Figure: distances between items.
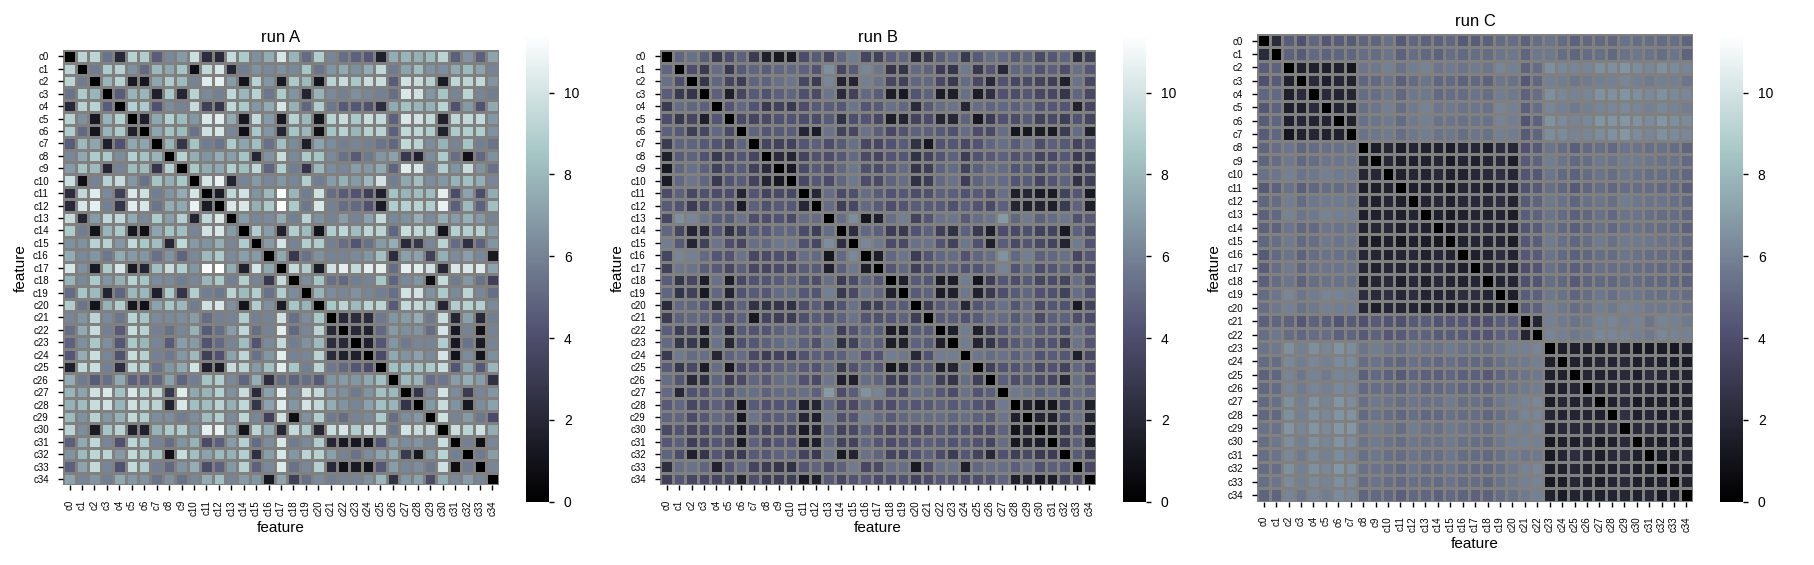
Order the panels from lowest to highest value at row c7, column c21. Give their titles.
run B, run C, run A
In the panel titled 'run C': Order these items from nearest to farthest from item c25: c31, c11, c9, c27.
c27, c31, c11, c9
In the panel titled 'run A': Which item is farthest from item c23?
c17
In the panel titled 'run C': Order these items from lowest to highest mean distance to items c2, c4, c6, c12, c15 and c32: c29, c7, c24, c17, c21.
c7, c17, c21, c24, c29
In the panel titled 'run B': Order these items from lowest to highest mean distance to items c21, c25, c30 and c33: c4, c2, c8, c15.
c8, c4, c2, c15
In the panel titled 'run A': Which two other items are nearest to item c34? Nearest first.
c16, c26
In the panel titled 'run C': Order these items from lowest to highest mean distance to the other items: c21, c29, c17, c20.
c17, c20, c29, c21
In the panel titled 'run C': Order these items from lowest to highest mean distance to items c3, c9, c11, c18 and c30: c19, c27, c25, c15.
c15, c19, c25, c27
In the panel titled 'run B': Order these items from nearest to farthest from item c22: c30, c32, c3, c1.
c3, c1, c32, c30
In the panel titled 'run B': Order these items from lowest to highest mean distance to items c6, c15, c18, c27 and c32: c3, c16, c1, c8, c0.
c3, c1, c8, c0, c16
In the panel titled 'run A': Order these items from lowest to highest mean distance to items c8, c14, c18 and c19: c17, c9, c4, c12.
c9, c4, c17, c12
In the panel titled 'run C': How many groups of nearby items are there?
5
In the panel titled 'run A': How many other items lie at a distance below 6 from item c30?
7
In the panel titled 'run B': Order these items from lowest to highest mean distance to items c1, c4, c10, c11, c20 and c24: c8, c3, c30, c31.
c8, c30, c31, c3
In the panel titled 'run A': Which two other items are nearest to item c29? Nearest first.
c18, c16
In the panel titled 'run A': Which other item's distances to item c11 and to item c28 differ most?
c12
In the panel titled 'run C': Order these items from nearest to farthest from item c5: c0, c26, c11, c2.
c2, c0, c11, c26
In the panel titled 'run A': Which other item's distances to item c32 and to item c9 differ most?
c28
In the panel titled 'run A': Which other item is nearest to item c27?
c15
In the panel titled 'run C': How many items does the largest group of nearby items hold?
13
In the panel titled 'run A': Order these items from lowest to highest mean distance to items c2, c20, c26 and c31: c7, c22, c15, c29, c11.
c7, c22, c29, c15, c11
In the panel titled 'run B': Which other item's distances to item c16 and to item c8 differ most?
c13
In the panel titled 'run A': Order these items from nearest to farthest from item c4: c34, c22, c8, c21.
c22, c21, c8, c34
